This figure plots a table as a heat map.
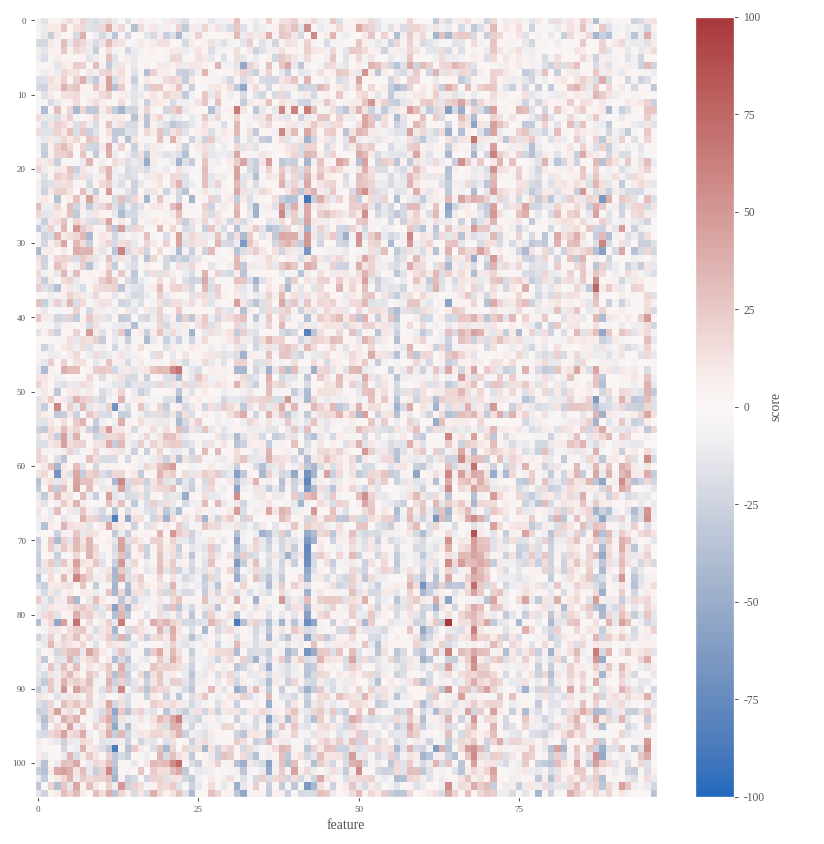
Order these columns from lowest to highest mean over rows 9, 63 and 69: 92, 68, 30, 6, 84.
30, 92, 84, 6, 68
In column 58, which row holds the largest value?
29
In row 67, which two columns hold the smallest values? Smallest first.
12, 62
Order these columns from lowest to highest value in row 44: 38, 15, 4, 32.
32, 15, 4, 38
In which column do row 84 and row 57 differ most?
31
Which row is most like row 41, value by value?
37
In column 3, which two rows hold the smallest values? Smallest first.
61, 81
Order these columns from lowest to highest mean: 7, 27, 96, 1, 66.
1, 96, 27, 66, 7
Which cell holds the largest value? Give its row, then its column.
81, 64
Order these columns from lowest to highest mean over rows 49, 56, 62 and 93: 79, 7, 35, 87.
87, 35, 79, 7
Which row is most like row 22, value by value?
21
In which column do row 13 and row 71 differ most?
68
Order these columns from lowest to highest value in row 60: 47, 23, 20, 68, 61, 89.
61, 23, 47, 89, 20, 68
